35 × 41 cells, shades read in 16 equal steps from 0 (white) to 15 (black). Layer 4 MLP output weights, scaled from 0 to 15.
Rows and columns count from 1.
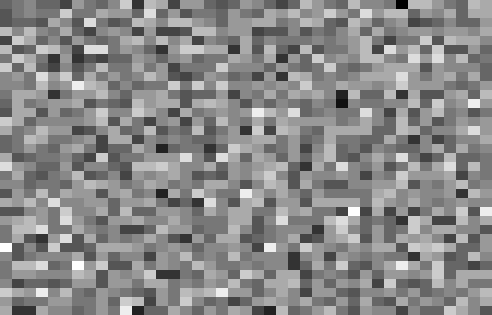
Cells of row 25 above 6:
21
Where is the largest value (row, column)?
1, 34
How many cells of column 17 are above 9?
3
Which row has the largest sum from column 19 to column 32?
12
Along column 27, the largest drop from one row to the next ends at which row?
7
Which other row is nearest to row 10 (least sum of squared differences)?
14
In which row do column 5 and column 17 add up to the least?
6
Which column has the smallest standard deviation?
10
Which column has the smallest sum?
37
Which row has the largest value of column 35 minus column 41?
24
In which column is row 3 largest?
35
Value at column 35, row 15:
5
